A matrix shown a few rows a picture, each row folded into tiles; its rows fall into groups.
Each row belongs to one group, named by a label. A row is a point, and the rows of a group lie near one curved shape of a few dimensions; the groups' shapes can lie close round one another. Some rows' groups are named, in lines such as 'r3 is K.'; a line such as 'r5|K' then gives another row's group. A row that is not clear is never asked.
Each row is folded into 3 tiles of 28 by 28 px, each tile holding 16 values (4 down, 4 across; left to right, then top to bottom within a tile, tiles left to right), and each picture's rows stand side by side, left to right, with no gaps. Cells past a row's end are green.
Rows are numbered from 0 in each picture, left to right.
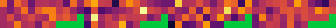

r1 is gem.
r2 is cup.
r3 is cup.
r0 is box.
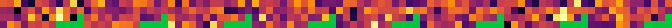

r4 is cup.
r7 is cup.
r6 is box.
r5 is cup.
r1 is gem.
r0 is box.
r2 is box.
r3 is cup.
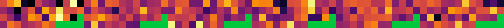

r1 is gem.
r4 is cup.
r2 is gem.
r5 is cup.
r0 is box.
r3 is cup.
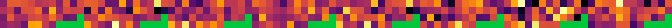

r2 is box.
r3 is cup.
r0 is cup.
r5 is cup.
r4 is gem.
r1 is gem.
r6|box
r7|cup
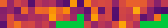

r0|box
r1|cup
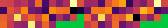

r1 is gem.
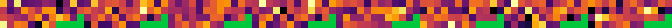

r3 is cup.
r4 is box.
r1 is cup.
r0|box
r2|box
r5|gem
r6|cup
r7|gem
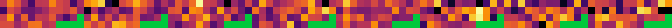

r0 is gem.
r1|gem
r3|cup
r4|gem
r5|box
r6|box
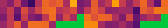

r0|box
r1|gem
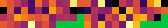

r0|gem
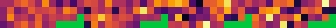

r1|gem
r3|gem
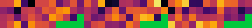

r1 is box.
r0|box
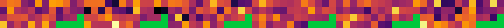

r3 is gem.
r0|gem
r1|gem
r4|gem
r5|box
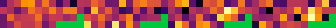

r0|cup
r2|box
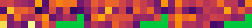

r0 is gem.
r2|gem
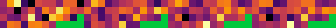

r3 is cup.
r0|box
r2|cup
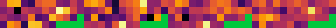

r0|box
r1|cup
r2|cup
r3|gem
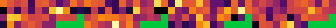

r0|gem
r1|gem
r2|cup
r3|box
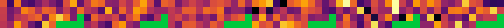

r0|box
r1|cup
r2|box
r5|cup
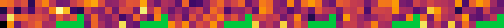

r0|gem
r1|cup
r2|box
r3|gem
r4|cup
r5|gem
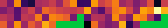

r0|box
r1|cup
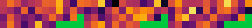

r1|box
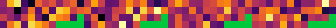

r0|box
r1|cup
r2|cup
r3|gem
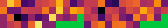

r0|cup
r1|box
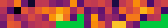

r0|box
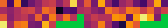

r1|box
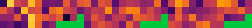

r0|cup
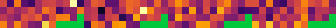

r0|box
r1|box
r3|box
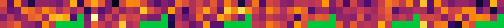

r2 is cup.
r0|box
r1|gem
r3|box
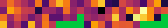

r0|gem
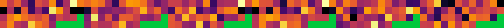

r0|gem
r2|gem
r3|gem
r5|box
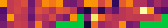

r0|cup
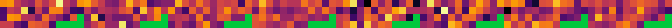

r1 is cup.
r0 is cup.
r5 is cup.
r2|cup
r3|gem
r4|box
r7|cup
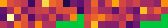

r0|cup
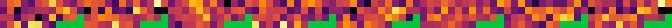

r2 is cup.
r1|gem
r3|gem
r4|box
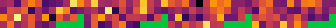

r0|gem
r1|cup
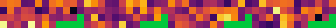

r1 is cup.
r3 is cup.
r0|gem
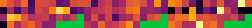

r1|box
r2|gem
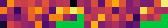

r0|cup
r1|gem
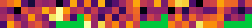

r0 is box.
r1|box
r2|gem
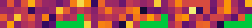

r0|gem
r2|cup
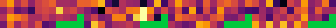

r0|gem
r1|box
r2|cup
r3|box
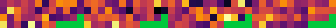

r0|gem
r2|box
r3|gem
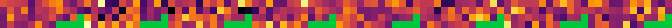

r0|cup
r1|box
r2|gem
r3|box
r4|gem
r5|box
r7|cup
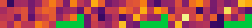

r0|box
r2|gem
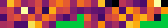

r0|cup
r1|box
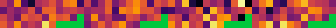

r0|box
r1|box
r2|box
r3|box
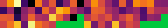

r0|box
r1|gem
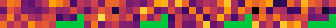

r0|gem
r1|gem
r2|cup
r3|gem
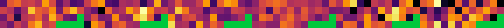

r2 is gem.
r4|box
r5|box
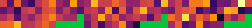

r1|cup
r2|gem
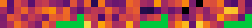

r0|box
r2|box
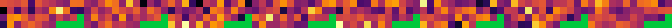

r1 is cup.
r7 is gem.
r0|gem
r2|box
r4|gem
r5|box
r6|cup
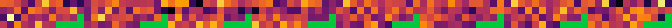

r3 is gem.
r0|cup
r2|gem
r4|cup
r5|gem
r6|cup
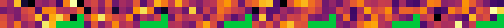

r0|box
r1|gem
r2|cup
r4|cup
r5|cup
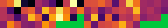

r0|box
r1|cup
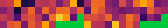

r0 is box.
